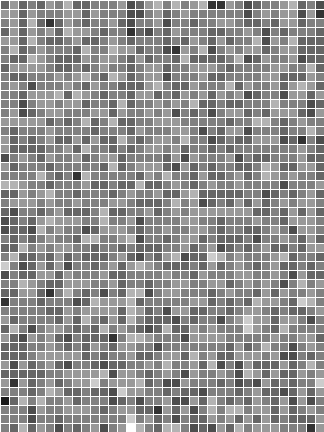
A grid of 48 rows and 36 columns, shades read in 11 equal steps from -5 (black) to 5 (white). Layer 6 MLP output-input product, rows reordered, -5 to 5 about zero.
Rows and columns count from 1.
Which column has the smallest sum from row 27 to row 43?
33
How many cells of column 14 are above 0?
18
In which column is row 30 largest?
1
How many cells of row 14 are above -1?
29
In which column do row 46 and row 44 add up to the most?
14
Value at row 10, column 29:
0
